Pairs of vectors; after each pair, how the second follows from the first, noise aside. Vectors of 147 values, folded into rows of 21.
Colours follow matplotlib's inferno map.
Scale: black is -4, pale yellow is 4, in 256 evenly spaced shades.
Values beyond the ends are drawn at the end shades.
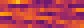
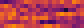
wrapped around, negated.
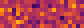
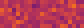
shrunk.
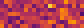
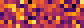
reversed, scaled up.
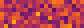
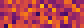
negated.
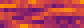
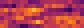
negated.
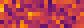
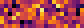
wrapped around, negated, scaled up.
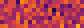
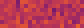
shrunk.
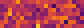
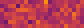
reversed, shrunk.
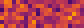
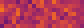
wrapped around, negated, shrunk.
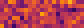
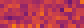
reversed, shrunk.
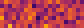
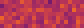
wrapped around, negated, shrunk.
